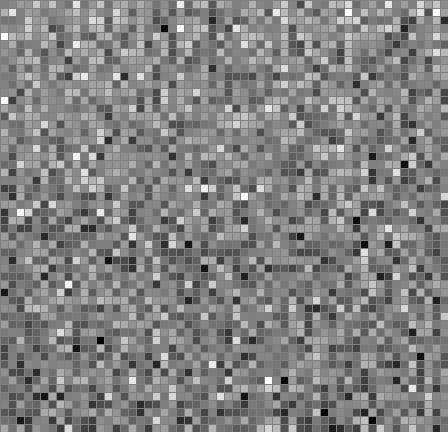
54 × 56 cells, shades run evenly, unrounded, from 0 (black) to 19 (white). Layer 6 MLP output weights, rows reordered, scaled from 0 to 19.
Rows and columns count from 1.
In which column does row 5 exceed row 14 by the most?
38
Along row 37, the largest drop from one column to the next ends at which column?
9
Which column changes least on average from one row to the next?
18
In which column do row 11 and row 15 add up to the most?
5
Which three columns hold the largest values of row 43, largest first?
30, 20, 16
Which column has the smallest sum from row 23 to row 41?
2
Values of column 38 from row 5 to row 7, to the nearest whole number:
15 5 6
